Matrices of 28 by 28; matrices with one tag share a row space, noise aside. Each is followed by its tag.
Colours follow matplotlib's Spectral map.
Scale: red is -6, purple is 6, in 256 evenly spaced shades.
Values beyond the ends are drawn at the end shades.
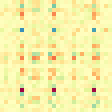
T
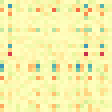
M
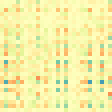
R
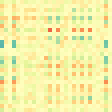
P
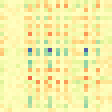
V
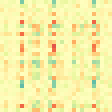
T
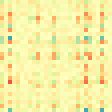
M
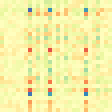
V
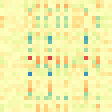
V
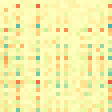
R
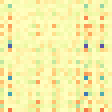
M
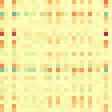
P
